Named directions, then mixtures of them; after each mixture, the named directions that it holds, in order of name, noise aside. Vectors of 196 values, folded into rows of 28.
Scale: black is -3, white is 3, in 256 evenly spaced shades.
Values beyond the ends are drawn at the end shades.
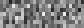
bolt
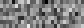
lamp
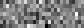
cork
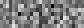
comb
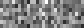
lamp.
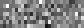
comb, cork.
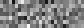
comb, lamp.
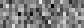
bolt, comb, cork.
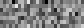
lamp.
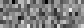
lamp.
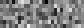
cork, lamp.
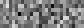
comb.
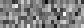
bolt, lamp.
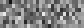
bolt, cork.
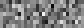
bolt, comb.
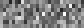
bolt.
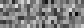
lamp.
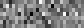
bolt, comb, cork.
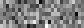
cork.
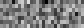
lamp.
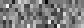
comb, cork, lamp.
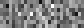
comb, cork.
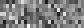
bolt, cork, lamp.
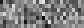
bolt, cork.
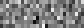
bolt, cork, lamp.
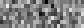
comb, lamp.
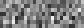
bolt, comb.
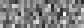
bolt, comb, lamp.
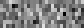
bolt, comb, lamp.
